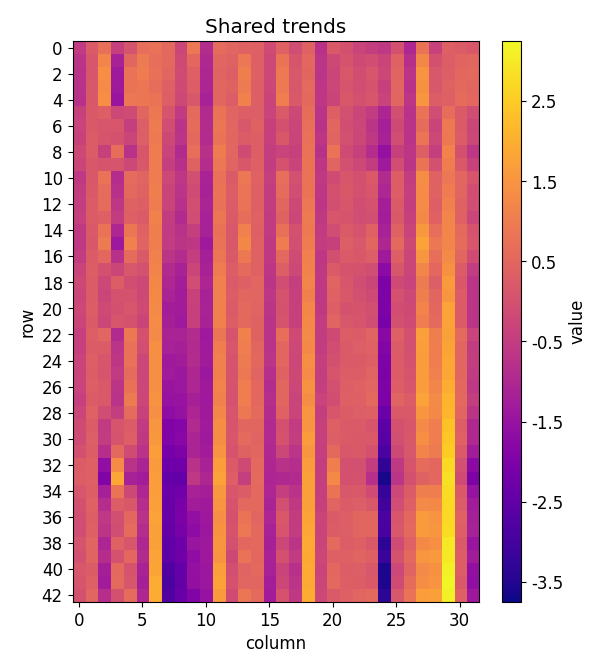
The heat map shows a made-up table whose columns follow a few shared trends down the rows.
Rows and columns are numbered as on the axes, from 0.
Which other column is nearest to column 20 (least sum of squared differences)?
1
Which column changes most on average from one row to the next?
3
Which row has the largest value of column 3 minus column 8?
33
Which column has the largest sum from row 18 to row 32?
29
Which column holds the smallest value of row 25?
24
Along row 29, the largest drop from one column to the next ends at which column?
7
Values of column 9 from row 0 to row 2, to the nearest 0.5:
1 0.5 0.5
